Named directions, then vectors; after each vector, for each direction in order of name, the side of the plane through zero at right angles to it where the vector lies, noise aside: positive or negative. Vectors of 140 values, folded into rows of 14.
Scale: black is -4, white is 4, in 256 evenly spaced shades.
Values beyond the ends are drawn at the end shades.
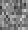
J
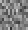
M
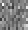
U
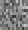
negative, negative, positive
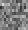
positive, positive, positive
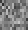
positive, negative, negative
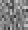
negative, negative, positive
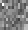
positive, positive, positive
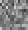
negative, positive, positive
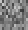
negative, positive, positive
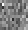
positive, positive, positive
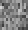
negative, negative, negative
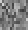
negative, positive, positive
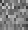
positive, negative, negative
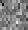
negative, negative, negative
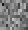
negative, negative, negative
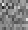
negative, positive, positive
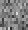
negative, positive, negative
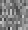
positive, negative, positive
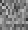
positive, negative, negative
